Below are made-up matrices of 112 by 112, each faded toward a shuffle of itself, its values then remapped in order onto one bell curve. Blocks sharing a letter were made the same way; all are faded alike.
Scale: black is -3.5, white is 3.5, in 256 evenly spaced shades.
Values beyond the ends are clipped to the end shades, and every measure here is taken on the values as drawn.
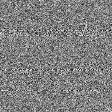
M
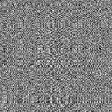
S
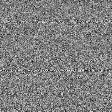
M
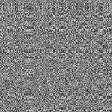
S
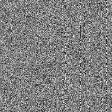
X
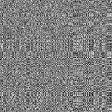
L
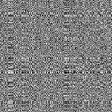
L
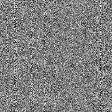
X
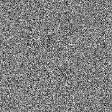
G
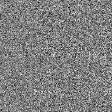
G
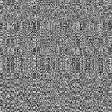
S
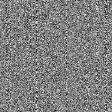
X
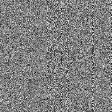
X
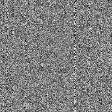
X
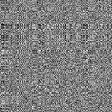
S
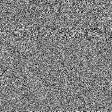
M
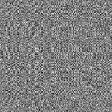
S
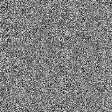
G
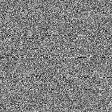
M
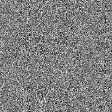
G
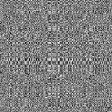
L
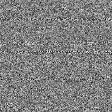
M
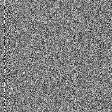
X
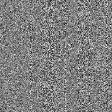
X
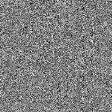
G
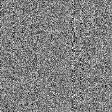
X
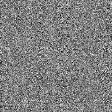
G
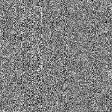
X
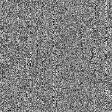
X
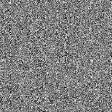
G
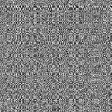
L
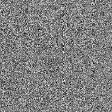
G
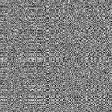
S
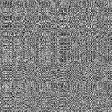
S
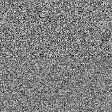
M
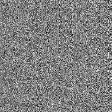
X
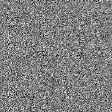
G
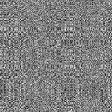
S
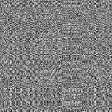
S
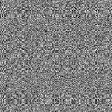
S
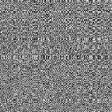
S
